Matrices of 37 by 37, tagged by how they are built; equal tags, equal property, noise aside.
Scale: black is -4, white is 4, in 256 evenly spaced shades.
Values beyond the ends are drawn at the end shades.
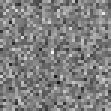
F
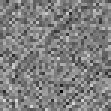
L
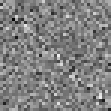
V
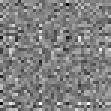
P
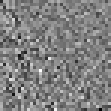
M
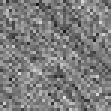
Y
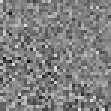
M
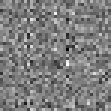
P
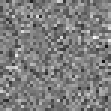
F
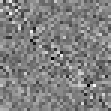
V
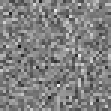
F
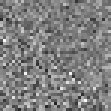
M
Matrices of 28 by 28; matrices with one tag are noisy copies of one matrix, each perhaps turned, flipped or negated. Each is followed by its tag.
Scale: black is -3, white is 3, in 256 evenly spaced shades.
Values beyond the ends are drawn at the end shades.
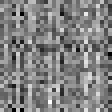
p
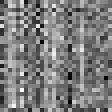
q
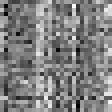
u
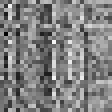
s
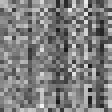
q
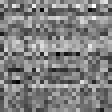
s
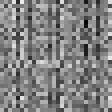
p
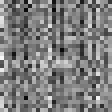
p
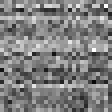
s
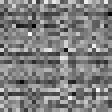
p
